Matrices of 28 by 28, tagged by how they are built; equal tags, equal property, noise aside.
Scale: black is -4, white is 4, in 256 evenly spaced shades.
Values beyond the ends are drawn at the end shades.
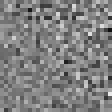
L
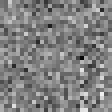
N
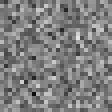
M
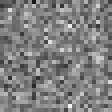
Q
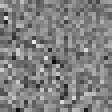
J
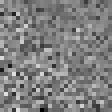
J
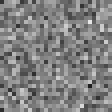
Q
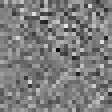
L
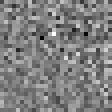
L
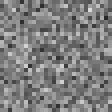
Q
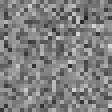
Q
